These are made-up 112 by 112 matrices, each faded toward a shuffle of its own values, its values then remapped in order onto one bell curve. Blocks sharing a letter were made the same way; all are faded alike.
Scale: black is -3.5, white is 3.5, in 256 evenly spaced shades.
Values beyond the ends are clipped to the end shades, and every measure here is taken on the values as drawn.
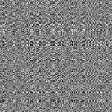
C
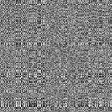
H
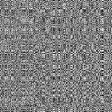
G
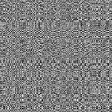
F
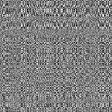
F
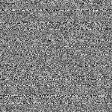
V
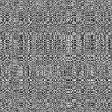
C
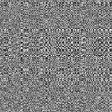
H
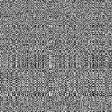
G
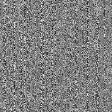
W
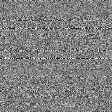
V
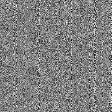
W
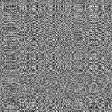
C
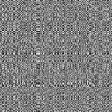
F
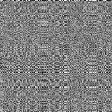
H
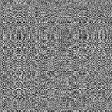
C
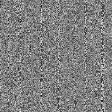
W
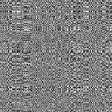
F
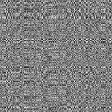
H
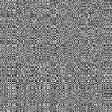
C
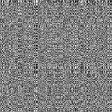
G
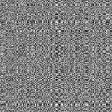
G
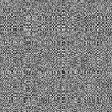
G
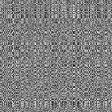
F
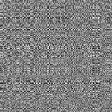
H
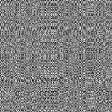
F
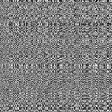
F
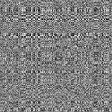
H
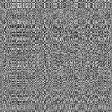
C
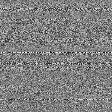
V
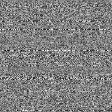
V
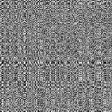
G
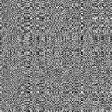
G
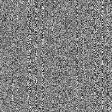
W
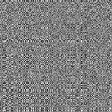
C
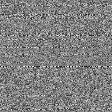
V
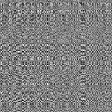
F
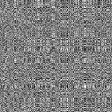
C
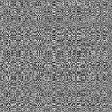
F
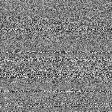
V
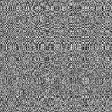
G
